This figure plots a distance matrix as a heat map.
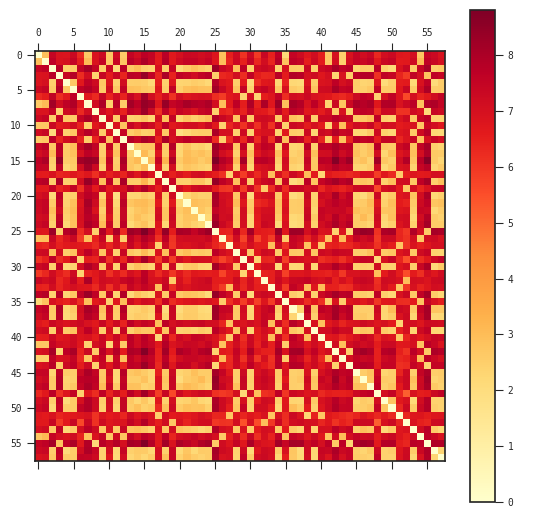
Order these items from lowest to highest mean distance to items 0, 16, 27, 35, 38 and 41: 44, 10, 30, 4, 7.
10, 7, 4, 30, 44
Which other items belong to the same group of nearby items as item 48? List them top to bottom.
6, 29, 31
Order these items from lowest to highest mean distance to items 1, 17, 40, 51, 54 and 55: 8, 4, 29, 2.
8, 29, 4, 2
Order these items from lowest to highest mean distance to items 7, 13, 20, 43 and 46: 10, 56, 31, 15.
56, 15, 10, 31
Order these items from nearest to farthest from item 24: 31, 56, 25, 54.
56, 31, 54, 25
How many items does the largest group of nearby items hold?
29
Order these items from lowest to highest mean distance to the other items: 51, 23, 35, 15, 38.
23, 15, 35, 51, 38
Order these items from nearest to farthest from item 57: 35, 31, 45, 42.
45, 35, 31, 42
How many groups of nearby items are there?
6
